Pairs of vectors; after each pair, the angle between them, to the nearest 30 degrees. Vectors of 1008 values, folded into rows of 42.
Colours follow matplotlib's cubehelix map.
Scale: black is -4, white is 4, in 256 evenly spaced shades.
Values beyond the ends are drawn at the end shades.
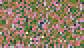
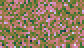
90 degrees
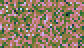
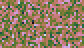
90 degrees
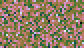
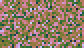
90 degrees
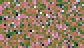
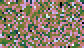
60 degrees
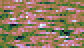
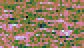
150 degrees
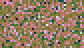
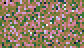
30 degrees
